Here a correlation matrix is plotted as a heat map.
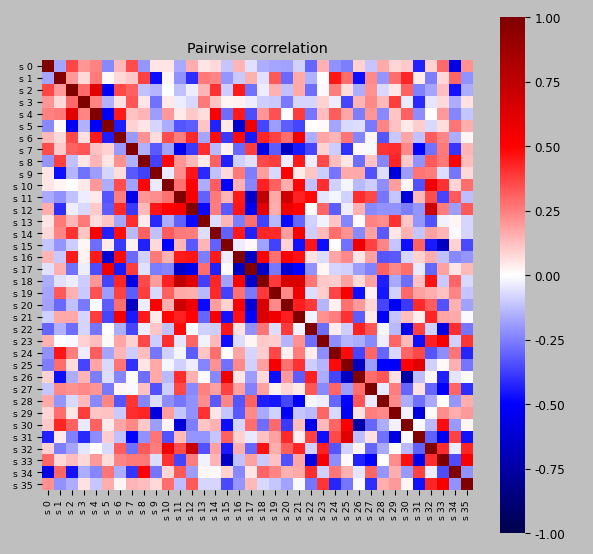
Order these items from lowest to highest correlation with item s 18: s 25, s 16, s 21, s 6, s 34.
s 25, s 34, s 6, s 16, s 21
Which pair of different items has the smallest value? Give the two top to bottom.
s 26, s 30
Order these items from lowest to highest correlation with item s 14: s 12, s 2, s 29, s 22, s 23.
s 22, s 29, s 23, s 12, s 2
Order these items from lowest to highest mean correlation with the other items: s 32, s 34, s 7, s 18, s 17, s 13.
s 17, s 7, s 13, s 34, s 32, s 18
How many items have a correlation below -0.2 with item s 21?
7
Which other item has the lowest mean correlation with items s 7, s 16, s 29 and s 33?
s 31
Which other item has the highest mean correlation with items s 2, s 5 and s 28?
s 7
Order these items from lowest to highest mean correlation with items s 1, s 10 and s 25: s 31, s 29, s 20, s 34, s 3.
s 3, s 29, s 20, s 31, s 34
